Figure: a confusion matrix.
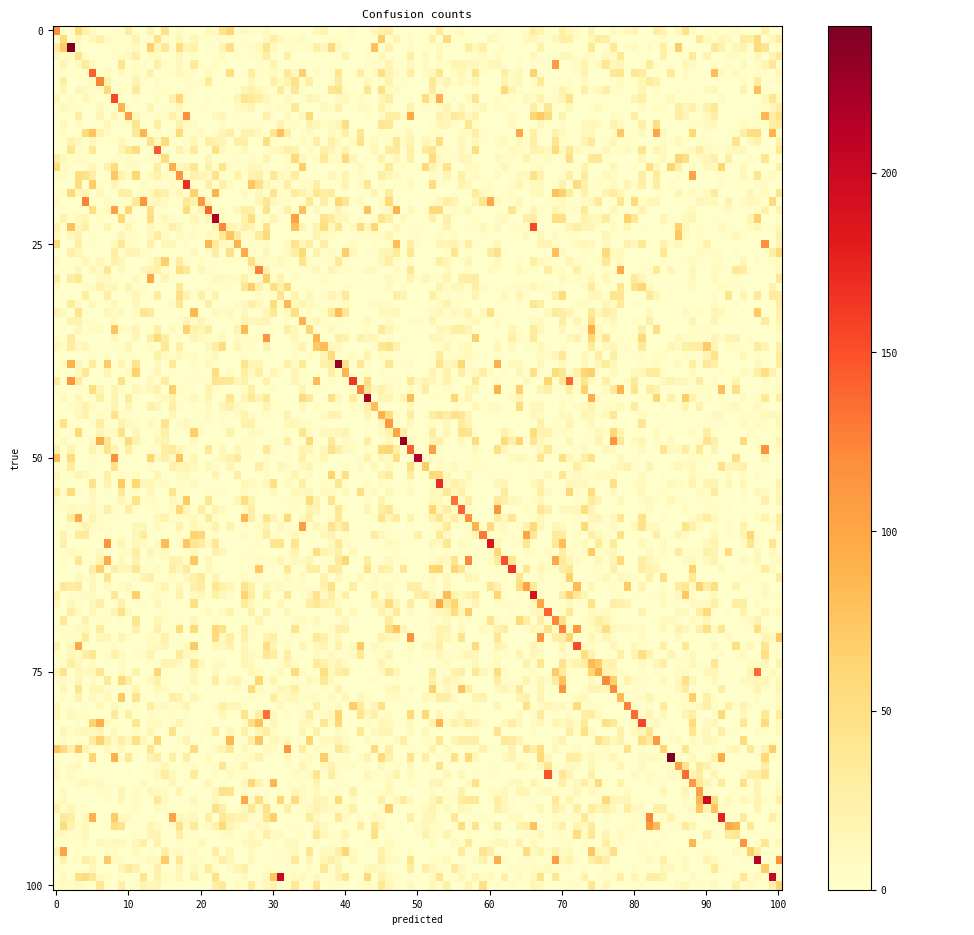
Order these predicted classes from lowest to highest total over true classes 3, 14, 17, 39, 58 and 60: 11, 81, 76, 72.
72, 76, 81, 11
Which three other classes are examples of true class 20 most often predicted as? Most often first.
4, 12, 60
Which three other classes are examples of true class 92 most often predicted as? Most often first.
82, 16, 5
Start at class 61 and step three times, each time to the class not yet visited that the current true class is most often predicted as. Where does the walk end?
97
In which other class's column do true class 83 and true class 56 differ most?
61
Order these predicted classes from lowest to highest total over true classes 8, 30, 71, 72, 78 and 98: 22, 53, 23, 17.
23, 22, 17, 53
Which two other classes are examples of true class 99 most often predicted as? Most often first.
31, 30
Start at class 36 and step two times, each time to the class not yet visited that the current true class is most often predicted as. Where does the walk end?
13
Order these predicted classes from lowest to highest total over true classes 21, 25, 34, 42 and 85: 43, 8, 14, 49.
14, 49, 43, 8
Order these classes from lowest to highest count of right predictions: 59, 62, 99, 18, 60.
59, 62, 18, 60, 99
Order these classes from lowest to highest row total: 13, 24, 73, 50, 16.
24, 73, 13, 16, 50
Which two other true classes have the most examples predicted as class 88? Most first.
17, 95
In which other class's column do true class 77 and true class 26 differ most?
70
